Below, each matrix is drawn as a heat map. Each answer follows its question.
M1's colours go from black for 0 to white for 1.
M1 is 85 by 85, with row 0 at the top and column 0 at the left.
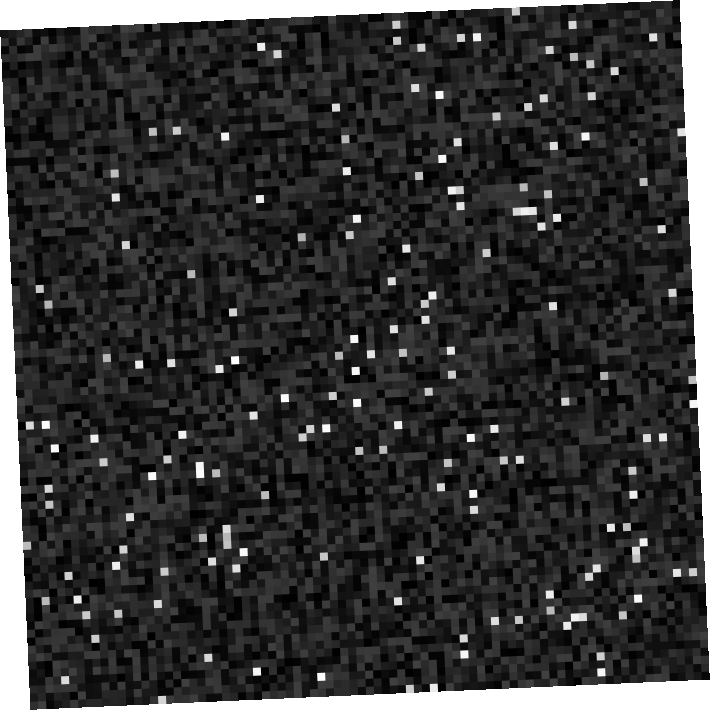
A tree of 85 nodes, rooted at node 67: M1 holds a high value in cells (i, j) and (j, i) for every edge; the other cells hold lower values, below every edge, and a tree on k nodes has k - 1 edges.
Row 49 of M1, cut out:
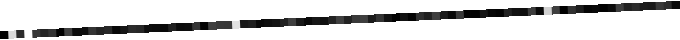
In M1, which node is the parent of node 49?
68
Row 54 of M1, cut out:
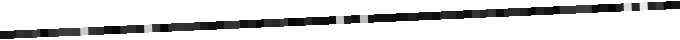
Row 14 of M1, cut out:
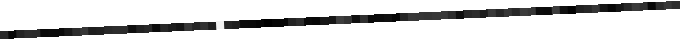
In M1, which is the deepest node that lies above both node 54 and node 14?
27
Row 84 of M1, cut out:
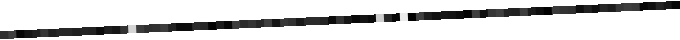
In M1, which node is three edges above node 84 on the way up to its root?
22
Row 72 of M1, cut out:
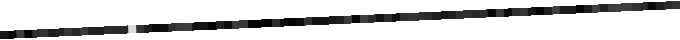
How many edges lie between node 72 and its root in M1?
9
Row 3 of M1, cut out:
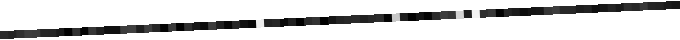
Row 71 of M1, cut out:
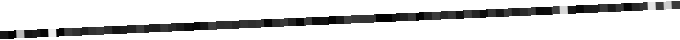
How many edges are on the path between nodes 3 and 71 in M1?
5
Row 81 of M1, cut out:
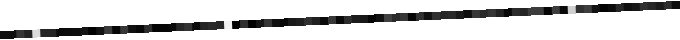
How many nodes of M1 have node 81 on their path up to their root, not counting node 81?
6
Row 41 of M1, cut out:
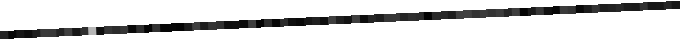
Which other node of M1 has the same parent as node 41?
73
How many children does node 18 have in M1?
1
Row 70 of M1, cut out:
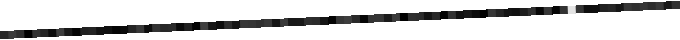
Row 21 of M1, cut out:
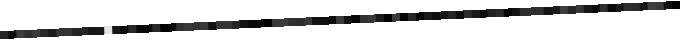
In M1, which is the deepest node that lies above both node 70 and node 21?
13
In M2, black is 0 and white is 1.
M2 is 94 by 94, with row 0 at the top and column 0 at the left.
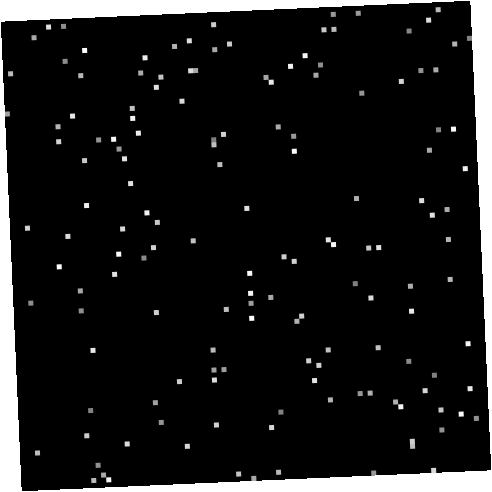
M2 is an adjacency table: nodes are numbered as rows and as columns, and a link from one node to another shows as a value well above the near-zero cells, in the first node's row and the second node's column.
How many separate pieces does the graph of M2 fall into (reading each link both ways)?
4
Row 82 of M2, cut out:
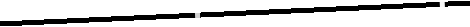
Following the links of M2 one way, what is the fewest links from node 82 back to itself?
2
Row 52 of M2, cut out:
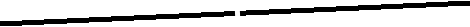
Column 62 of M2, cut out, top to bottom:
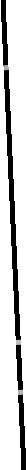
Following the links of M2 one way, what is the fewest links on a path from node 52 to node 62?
4
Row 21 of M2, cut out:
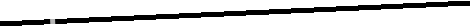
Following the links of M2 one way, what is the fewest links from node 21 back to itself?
6
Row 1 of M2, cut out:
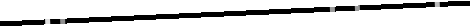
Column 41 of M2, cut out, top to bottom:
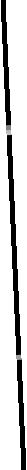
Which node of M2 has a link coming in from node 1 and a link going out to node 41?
node 71
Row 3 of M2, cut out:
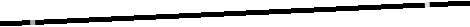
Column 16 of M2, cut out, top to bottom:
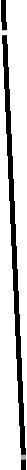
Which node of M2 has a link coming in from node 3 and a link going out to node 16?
node 6
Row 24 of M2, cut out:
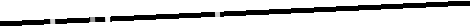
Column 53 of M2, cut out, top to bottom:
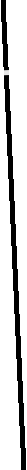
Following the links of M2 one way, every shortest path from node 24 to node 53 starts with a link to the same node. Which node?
node 10
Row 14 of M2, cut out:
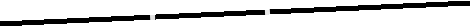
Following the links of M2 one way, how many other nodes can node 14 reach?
5
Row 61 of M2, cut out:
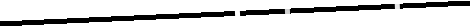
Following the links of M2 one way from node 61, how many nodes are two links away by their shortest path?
5
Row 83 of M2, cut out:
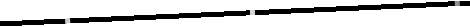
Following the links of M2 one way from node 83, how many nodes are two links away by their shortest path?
5
